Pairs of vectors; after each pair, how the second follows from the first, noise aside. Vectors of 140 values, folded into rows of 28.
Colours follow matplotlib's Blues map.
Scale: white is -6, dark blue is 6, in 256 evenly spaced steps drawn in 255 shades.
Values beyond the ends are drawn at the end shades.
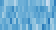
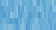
wrapped around, negated, shrunk.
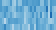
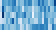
wrapped around, scaled up.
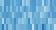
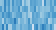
copied.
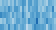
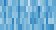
wrapped around, negated.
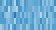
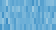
wrapped around, negated, shrunk.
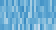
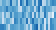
wrapped around, scaled up.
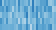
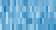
wrapped around, negated.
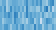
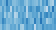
negated.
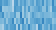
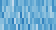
copied.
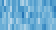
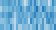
wrapped around, negated.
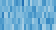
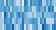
negated, scaled up.
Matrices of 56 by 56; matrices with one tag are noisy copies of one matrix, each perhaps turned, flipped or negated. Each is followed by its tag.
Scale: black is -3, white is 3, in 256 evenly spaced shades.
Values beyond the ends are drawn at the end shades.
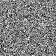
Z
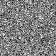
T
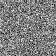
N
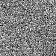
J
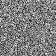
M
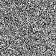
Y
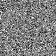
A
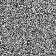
A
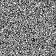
N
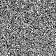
Y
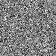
Z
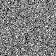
Y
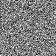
M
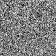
T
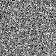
A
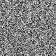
Y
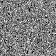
T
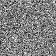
T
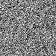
Y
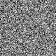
M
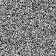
A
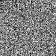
J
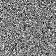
M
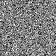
N
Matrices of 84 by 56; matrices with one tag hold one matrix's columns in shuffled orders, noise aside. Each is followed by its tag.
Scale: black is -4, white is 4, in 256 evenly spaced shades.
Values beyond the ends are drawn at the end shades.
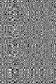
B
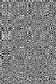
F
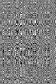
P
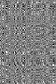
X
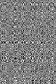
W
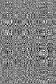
P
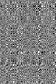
X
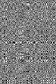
W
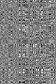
B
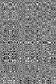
W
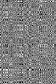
B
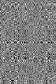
W
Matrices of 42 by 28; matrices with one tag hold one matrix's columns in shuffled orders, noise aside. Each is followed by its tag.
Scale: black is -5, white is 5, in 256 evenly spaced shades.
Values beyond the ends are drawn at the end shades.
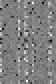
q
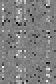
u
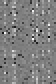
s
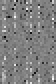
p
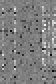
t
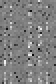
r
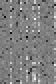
p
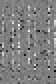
t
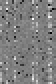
p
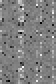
u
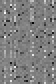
u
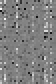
p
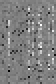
t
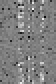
p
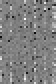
p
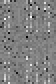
p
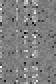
u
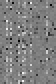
q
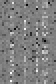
q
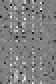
p
